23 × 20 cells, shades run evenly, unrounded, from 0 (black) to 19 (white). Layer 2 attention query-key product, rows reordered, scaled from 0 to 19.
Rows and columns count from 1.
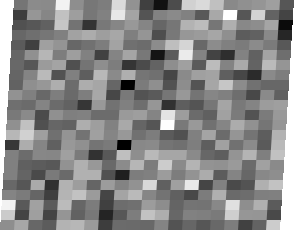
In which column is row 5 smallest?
2
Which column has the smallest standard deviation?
19
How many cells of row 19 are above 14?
3
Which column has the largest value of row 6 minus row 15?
9
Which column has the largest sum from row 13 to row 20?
20
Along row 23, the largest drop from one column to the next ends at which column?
8
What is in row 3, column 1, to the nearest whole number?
6
